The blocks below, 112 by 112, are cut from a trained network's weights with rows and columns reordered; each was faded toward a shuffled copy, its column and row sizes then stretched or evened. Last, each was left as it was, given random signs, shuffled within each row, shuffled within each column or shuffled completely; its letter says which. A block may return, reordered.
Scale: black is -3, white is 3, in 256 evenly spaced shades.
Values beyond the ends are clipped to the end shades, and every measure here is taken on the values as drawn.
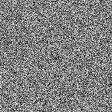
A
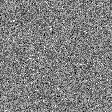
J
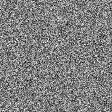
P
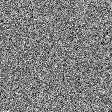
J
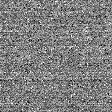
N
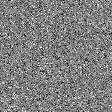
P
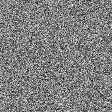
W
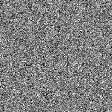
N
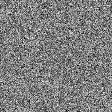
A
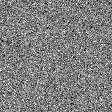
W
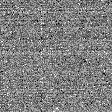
N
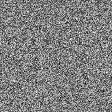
N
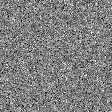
J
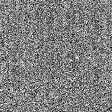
N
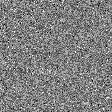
W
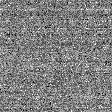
N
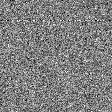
P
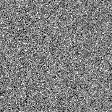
W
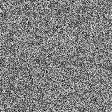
A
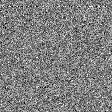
P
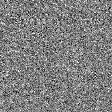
N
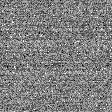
P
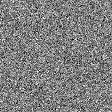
A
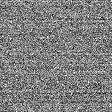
N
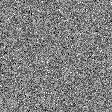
J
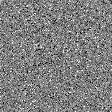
W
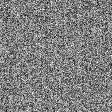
W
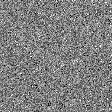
A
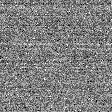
P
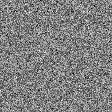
A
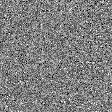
A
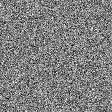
J
